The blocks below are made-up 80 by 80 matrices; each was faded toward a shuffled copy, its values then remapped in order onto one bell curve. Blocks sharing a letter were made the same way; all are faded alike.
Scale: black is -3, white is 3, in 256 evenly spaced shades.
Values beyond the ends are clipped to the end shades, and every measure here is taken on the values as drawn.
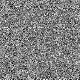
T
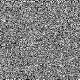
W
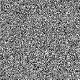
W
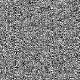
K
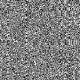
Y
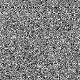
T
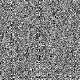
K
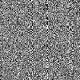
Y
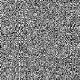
K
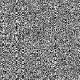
K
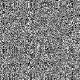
K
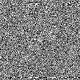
W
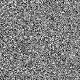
W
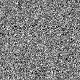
W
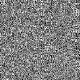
K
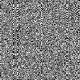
Y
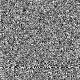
T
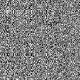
Y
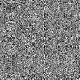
Y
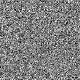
W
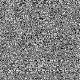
T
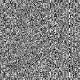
Y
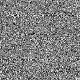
T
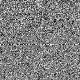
T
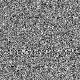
T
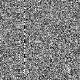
K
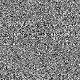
W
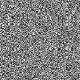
Y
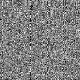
K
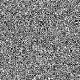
W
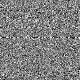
T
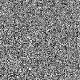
W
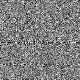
T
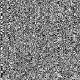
K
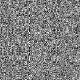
K
